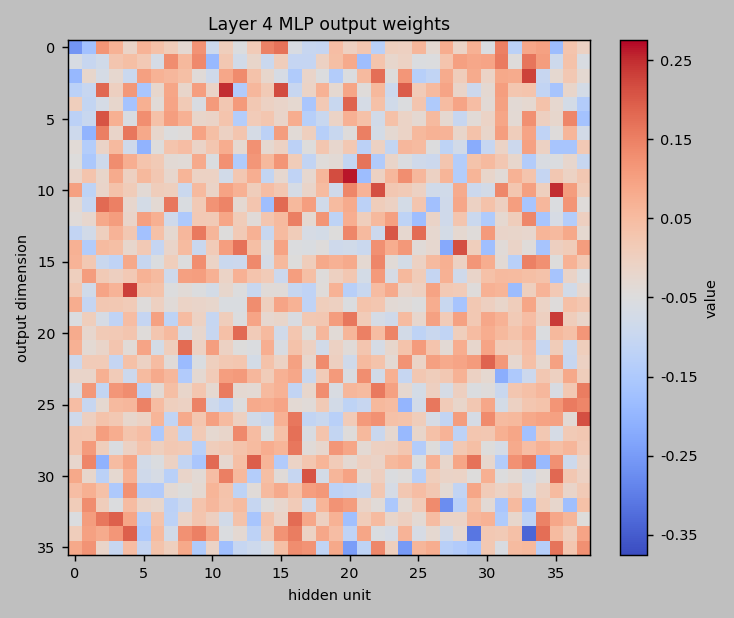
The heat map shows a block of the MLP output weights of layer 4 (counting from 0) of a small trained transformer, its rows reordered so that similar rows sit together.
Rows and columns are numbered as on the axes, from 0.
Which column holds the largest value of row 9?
20
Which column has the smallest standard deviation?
6
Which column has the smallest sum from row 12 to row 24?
17
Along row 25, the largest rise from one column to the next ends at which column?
26
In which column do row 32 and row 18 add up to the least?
27
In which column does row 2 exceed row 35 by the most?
24
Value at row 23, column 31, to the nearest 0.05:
-0.2
